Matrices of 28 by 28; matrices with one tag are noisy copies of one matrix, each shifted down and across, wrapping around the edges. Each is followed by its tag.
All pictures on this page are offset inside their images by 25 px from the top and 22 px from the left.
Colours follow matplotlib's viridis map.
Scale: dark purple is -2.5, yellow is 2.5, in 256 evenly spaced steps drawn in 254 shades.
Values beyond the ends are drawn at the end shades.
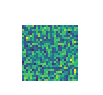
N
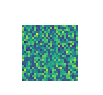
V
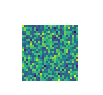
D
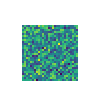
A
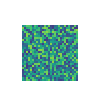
V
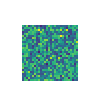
D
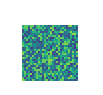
D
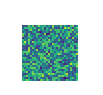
A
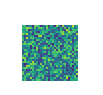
D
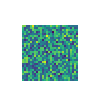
V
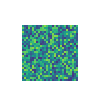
D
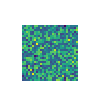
A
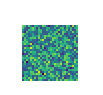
A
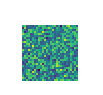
A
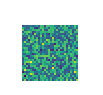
V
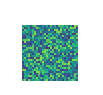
A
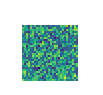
N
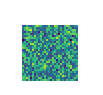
V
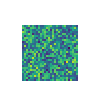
D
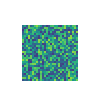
D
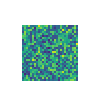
D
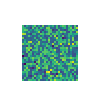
V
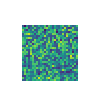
N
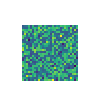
A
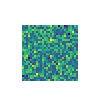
A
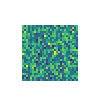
V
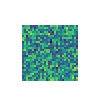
N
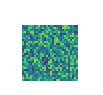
V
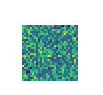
V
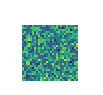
D
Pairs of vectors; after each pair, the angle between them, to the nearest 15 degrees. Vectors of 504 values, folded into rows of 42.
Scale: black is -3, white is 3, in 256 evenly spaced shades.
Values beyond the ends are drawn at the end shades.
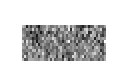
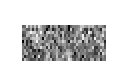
150 degrees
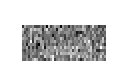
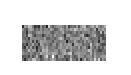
60 degrees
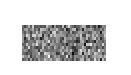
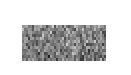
150 degrees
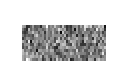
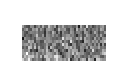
60 degrees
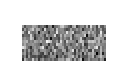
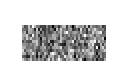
75 degrees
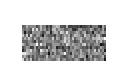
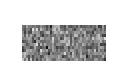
30 degrees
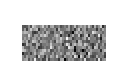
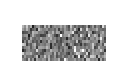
150 degrees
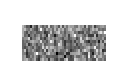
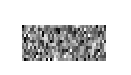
120 degrees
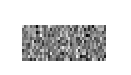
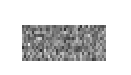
120 degrees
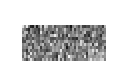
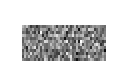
60 degrees
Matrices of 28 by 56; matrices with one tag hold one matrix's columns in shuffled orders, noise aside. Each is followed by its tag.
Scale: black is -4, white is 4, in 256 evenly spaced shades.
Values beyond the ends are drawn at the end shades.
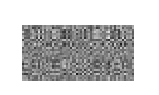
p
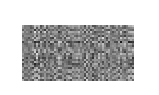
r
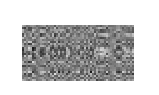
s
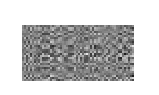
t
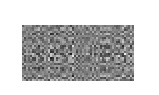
t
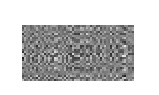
t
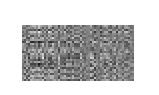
r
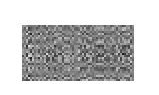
t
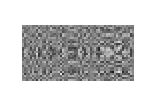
s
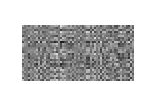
r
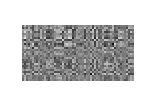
p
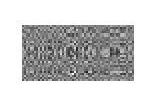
s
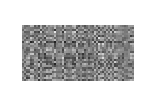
r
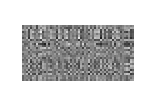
p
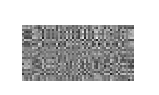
p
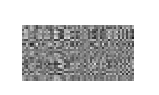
p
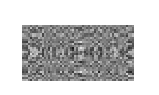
s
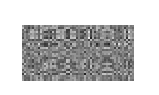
p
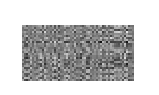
r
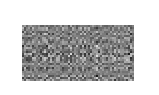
t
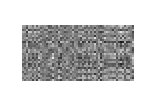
r
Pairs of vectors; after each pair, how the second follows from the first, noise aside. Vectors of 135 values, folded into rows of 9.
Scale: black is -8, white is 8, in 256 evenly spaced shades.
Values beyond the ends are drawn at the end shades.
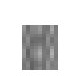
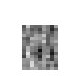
negated, scaled up.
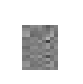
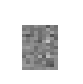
sign-scrambled.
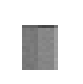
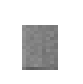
reversed, shrunk.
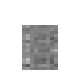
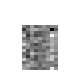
reversed, scaled up.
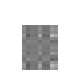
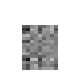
reversed, negated, scaled up.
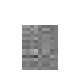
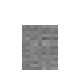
reversed, shrunk.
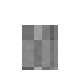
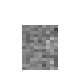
shuffled.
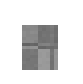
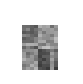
negated, scaled up.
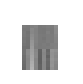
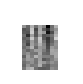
reversed, negated, scaled up.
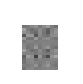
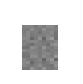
reversed, shrunk.
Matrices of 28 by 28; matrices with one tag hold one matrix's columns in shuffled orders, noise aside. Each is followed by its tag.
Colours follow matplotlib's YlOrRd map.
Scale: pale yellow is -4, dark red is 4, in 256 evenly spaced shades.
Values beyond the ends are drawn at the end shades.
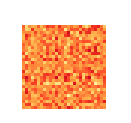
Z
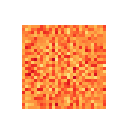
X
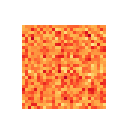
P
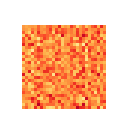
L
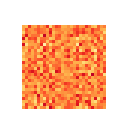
L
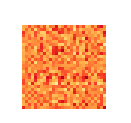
Z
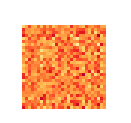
L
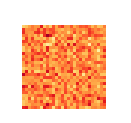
L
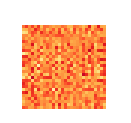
X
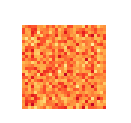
L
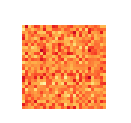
Z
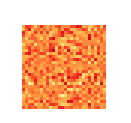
Z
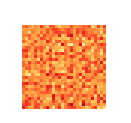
L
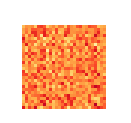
L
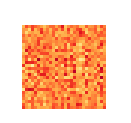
X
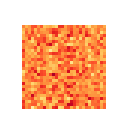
L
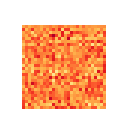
P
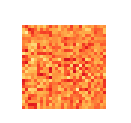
X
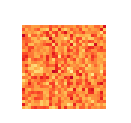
P
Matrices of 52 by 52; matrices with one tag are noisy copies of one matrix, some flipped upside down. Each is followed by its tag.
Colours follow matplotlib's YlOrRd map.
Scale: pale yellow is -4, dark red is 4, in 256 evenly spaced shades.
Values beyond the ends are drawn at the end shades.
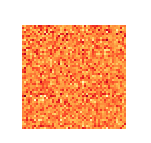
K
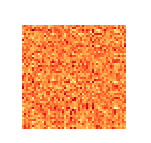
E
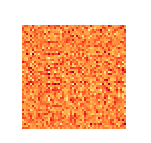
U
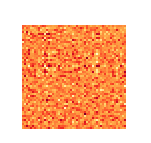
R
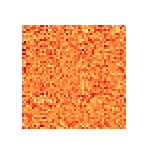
K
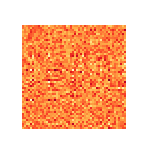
U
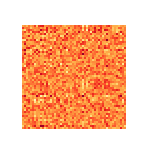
K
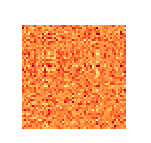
R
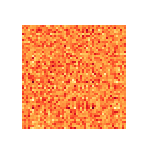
E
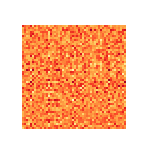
U
